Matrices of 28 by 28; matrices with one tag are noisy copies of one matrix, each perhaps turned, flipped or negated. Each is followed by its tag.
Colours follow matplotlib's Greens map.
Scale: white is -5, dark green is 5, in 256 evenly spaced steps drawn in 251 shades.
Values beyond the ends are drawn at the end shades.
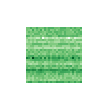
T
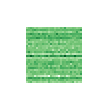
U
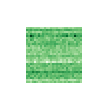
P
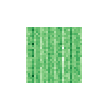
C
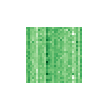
P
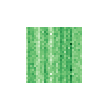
T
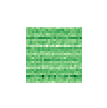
C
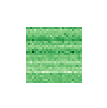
T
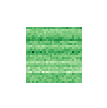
T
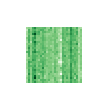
P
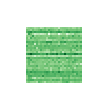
U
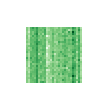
P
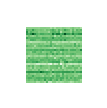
C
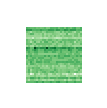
P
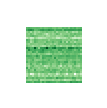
P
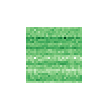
T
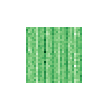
C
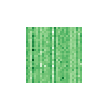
U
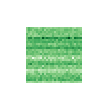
T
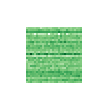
U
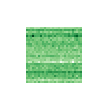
P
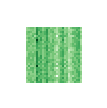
T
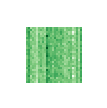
P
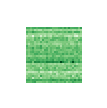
P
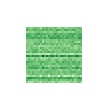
U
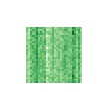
P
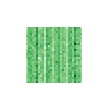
C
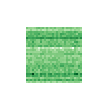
P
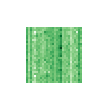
P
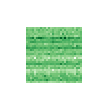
T
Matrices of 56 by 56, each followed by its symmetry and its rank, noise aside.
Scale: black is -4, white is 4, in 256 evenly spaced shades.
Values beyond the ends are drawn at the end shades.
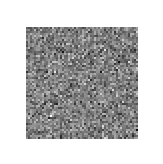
no symmetry, rank sixteen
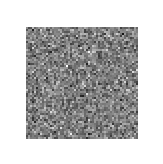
no symmetry, rank sixteen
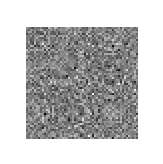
symmetric, rank eight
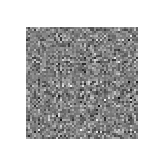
antisymmetric, rank eight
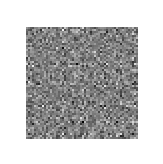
no symmetry, rank eight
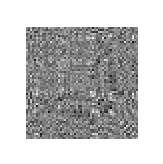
symmetric, rank eight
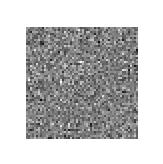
symmetric, rank sixteen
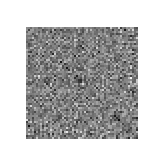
symmetric, rank sixteen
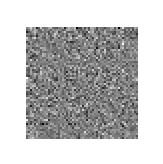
antisymmetric, rank twelve
